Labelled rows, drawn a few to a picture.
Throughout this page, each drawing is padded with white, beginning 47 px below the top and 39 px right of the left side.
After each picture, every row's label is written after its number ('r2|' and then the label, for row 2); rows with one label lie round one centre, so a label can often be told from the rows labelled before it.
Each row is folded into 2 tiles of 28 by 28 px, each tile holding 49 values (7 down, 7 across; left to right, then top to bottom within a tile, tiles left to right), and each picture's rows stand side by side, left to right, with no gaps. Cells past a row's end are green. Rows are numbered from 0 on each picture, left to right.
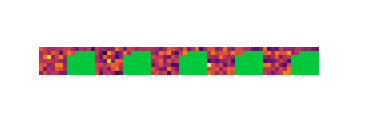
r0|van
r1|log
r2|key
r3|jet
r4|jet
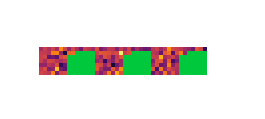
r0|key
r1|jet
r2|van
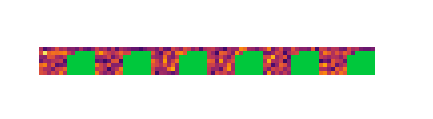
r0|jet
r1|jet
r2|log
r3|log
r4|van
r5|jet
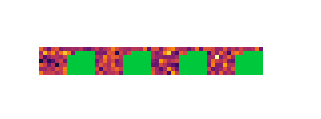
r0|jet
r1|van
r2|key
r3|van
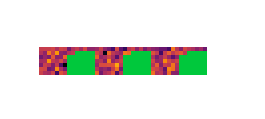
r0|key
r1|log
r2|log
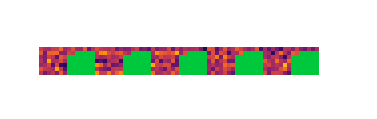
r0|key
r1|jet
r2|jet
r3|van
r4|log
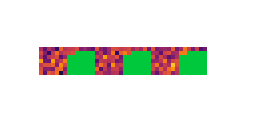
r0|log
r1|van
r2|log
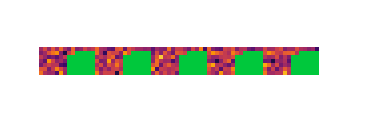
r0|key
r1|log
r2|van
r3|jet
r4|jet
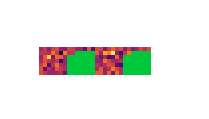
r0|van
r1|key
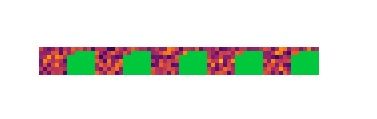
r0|van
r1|log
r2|key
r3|log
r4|key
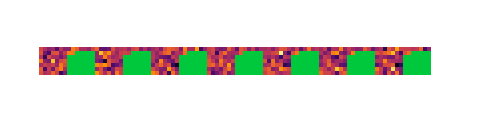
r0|log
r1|jet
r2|key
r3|log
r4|key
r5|key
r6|key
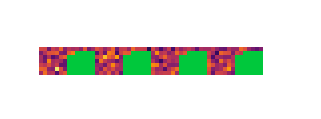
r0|key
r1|van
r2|jet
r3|log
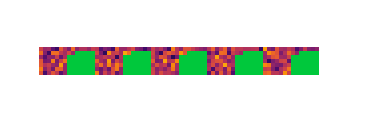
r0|log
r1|log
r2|log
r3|van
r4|jet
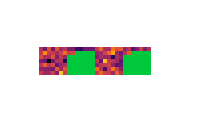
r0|jet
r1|key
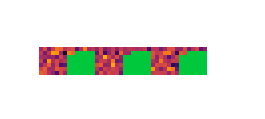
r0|key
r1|van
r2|key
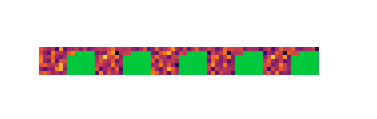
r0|log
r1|van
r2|key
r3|van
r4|van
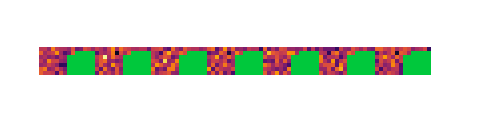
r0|key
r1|van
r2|log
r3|van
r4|jet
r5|log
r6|van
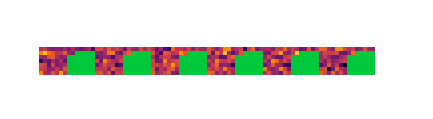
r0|jet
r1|key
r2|log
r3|key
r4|key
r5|key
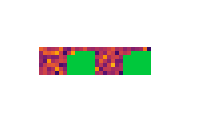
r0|key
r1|van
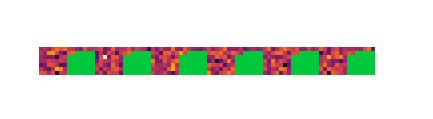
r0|key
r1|van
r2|log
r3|jet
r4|key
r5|van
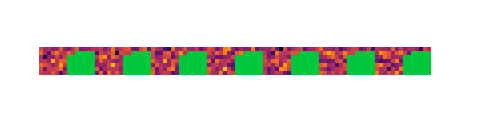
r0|log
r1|van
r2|log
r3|key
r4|log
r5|jet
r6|jet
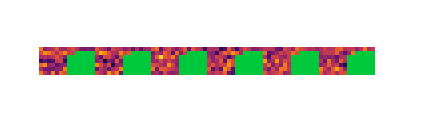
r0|jet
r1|jet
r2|van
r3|log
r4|log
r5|key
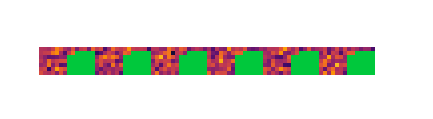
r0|key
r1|van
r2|van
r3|log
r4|key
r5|van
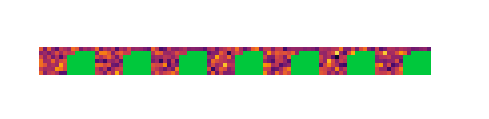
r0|log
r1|jet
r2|jet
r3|van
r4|jet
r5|key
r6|jet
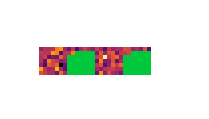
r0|key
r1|van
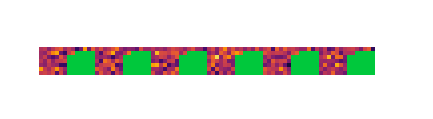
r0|key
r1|key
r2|jet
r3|van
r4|key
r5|van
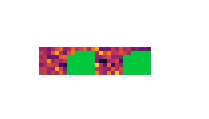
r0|key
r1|jet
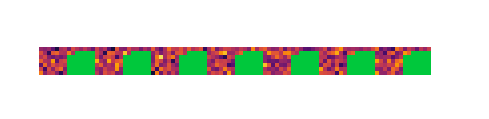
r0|log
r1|log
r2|van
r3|key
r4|jet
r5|key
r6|log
